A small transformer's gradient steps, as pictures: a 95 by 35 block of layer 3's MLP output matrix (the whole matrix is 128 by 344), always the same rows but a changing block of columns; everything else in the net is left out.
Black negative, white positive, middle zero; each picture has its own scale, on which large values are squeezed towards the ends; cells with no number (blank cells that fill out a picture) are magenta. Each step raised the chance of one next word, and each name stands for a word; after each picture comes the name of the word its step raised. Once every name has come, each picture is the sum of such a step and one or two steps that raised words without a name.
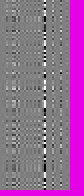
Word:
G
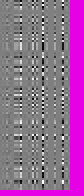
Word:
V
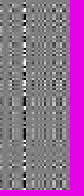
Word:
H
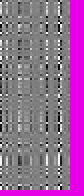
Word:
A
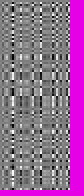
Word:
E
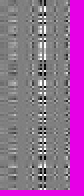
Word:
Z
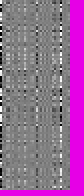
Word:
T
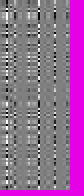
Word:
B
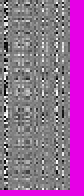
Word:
T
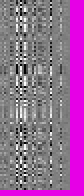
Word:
Z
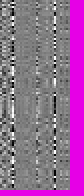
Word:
E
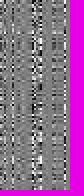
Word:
V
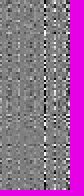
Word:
B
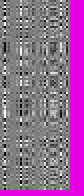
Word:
H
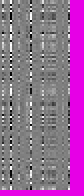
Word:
B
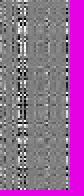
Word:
V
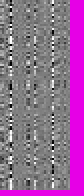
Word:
H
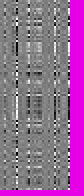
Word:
E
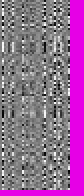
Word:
H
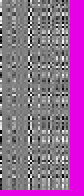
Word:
E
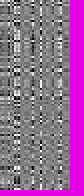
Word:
V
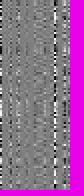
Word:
B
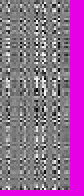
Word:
T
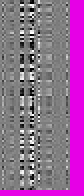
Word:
E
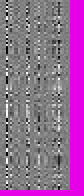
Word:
A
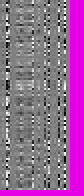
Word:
H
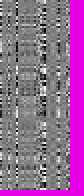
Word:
Z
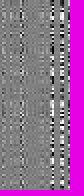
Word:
B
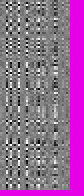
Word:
G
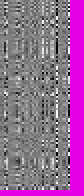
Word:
A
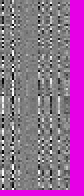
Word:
E
